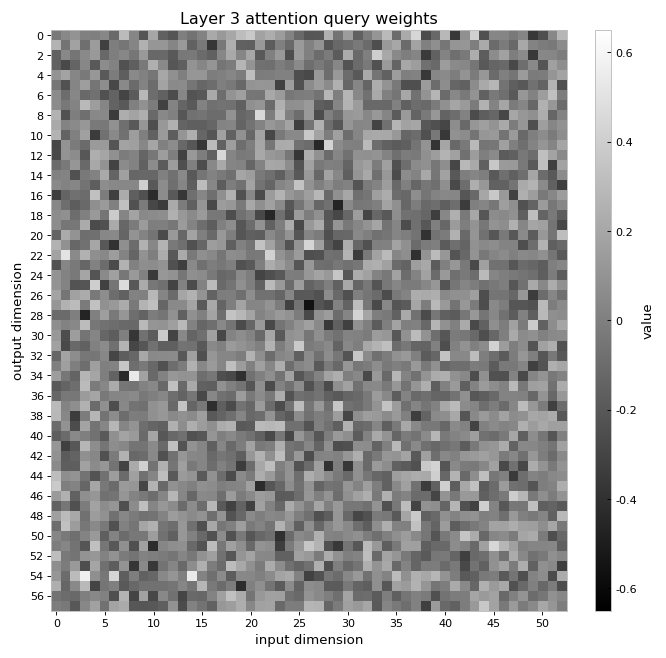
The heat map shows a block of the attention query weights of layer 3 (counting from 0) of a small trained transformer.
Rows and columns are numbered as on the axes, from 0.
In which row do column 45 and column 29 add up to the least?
17
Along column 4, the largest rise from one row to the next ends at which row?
25
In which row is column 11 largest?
30
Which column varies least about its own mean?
5
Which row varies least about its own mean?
36
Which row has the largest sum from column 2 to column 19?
27
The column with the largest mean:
4
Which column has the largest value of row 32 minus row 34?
43
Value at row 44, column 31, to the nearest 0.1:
0.1
